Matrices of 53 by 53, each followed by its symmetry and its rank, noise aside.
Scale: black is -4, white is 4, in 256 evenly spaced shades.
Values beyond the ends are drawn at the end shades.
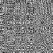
no symmetry, rank six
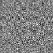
no symmetry, rank six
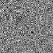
symmetric, rank seven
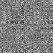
no symmetry, rank six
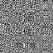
no symmetry, rank five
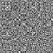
symmetric, rank seven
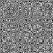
symmetric, rank seven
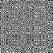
antisymmetric, rank six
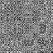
symmetric, rank five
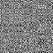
no symmetry, rank six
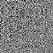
no symmetry, rank six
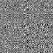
no symmetry, rank six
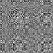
symmetric, rank five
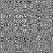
no symmetry, rank five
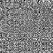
no symmetry, rank six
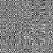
no symmetry, rank five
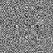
no symmetry, rank six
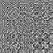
symmetric, rank seven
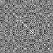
symmetric, rank five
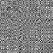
symmetric, rank five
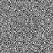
no symmetry, rank six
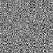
no symmetry, rank five
